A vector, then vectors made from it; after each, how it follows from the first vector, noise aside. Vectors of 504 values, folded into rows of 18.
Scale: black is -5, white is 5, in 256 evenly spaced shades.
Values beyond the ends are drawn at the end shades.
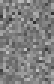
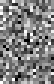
wrapped around, scaled up.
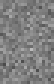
wrapped around, shrunk.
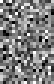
reversed, scaled up.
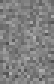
wrapped around, shrunk.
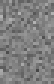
negated, shrunk.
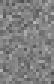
negated, shrunk.
